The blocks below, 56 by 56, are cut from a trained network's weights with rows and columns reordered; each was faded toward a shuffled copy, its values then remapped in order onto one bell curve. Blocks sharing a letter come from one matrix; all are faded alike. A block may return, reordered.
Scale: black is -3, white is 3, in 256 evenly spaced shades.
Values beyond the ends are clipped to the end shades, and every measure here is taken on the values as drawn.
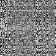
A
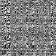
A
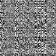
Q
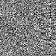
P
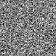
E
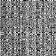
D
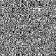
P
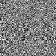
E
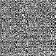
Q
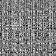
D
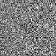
P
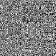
P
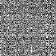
A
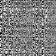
A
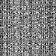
D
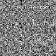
P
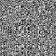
E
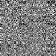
E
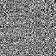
P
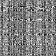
D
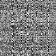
Q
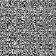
Q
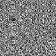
E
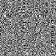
E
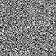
E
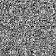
P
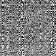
A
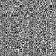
E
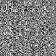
E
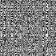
A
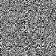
P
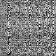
Q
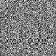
E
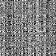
D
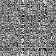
Q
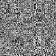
P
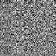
E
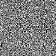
P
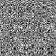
E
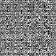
Q
